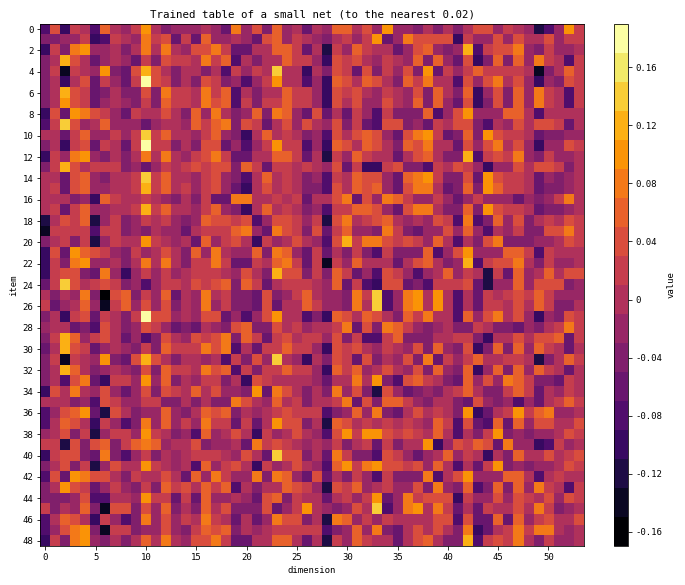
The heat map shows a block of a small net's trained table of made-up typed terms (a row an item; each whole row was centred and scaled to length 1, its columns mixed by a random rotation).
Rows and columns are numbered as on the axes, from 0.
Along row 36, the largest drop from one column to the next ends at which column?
43
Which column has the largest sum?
10
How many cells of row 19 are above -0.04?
40
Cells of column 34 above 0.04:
6
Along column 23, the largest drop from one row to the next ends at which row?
41
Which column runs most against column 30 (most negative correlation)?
5
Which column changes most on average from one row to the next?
2
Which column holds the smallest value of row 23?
44
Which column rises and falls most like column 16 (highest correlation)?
39
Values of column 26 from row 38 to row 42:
0 -0.02 -0.04 0 -0.06
